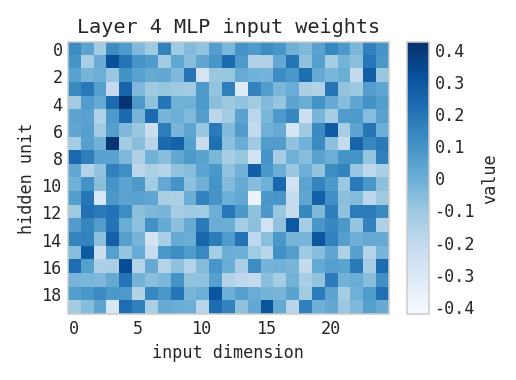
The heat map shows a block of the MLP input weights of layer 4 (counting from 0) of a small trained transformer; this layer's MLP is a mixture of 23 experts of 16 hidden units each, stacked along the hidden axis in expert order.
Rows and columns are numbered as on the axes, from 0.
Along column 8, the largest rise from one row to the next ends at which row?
7
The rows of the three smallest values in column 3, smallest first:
19, 3, 16
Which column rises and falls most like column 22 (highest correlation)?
24
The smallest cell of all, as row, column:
11, 14
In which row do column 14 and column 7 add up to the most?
0
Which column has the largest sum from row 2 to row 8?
4
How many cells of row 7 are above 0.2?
5
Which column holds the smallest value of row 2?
10
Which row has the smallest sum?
17
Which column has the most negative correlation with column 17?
15
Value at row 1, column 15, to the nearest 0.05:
-0.15
